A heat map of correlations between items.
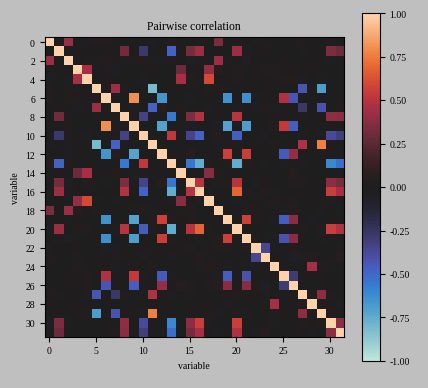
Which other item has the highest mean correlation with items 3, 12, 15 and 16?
20
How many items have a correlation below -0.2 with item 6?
4
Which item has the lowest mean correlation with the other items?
13
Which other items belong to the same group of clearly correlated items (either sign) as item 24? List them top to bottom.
28
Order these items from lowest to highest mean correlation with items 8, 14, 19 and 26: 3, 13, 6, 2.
6, 13, 2, 3
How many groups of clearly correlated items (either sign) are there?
7
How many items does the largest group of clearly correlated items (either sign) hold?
9
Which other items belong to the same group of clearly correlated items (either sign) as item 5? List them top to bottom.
7, 11, 27, 29
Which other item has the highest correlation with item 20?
16
